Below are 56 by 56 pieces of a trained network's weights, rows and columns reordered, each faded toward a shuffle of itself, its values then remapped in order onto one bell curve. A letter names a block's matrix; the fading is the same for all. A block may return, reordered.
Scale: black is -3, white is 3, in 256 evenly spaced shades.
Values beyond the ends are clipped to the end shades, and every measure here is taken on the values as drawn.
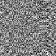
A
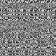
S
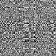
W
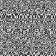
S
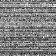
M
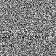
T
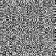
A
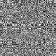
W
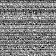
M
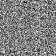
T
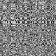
W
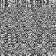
W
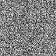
T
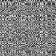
W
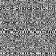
S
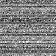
M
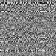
S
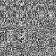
A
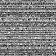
M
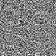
A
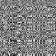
W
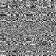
S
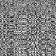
W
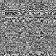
W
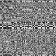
S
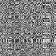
W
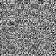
A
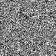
T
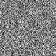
A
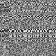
S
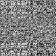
W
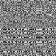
S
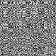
W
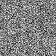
T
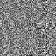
A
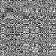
W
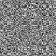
A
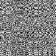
W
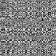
W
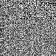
T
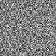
A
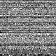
M
